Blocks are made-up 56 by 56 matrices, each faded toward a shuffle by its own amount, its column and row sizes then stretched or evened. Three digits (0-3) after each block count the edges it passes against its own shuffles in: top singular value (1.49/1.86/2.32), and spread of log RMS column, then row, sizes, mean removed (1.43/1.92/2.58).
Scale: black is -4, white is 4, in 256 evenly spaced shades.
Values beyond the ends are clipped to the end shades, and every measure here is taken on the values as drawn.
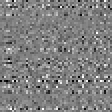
3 1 3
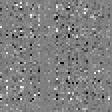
0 3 2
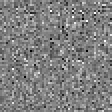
1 2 0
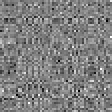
3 0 2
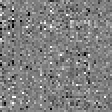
1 3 1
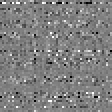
1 1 3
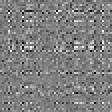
3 2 3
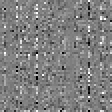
2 3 1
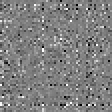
2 2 2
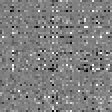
2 2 3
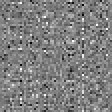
2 2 0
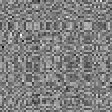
3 0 0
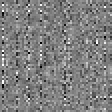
2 3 0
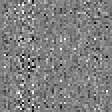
1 3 1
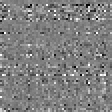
0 2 3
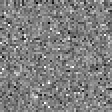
0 0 1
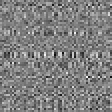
3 2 3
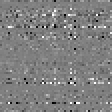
1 1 3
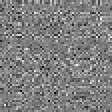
3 1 2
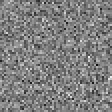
1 0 0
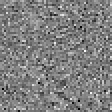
1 0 0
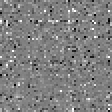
0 2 2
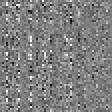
2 3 1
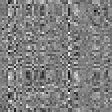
3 3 0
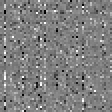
2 3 1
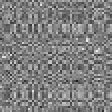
3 2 1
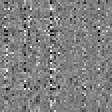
2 3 2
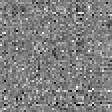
2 1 1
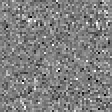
0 1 0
